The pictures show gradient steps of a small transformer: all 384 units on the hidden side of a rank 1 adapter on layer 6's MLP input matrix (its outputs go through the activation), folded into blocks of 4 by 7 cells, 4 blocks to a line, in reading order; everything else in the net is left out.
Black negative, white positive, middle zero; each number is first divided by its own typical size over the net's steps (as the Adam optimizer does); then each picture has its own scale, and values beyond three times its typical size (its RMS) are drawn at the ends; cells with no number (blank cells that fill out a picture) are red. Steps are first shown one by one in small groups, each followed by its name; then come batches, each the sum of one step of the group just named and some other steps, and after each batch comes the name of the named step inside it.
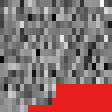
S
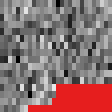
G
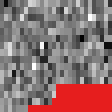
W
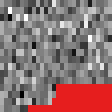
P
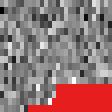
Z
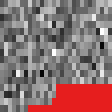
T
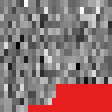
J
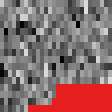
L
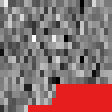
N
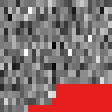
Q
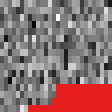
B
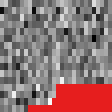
Z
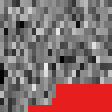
L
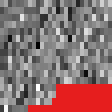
Z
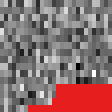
J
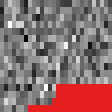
S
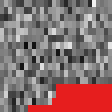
P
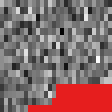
Q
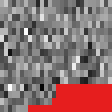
N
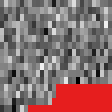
B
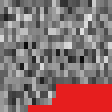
P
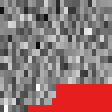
Z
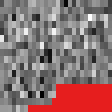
W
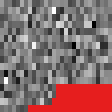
T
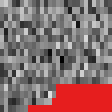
L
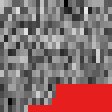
N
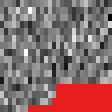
Q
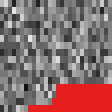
N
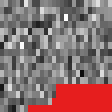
Z
